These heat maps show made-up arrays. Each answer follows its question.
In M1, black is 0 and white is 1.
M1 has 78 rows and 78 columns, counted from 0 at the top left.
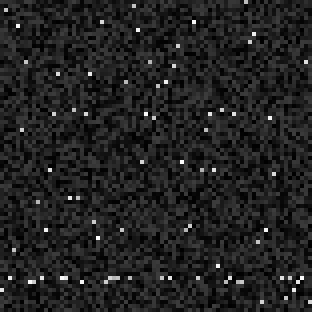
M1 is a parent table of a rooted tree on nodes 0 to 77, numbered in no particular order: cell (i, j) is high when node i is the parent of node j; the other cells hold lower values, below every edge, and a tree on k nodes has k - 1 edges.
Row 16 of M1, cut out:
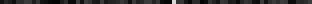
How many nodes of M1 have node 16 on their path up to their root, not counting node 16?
2
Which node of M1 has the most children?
69
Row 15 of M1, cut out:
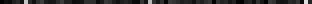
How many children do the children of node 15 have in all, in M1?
1
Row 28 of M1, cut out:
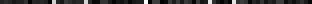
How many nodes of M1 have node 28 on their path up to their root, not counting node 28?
6
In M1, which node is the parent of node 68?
43
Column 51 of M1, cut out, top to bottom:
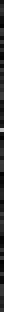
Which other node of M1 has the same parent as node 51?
5
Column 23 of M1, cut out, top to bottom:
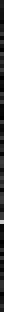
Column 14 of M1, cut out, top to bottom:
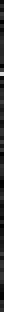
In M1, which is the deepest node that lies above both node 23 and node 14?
27
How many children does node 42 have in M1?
3
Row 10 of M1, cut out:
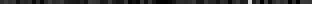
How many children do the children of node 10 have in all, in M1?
1
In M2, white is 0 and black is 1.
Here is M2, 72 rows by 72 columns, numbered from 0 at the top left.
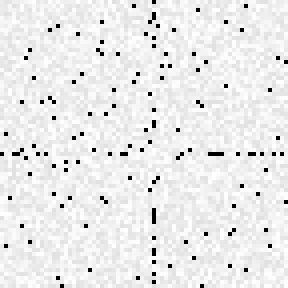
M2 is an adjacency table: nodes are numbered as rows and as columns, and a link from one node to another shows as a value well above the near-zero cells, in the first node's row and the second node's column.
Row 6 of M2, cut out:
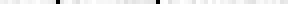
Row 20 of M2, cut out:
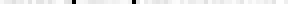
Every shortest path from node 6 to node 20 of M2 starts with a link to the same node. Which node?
node 14
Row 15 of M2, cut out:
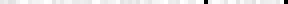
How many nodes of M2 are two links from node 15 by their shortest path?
2
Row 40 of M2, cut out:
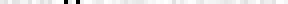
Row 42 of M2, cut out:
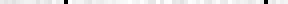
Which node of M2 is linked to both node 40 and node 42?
node 16
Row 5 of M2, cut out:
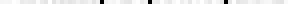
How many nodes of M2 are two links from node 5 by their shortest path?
7
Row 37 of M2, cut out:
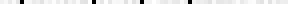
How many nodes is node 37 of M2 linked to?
4
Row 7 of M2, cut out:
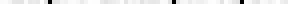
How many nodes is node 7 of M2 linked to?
3
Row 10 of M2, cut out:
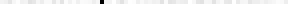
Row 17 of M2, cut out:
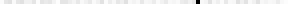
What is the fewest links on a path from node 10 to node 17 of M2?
3
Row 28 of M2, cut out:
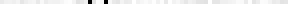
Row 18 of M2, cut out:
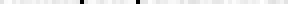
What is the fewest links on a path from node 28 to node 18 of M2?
7
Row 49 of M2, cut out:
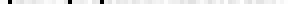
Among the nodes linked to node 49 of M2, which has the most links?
node 25
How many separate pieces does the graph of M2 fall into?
4
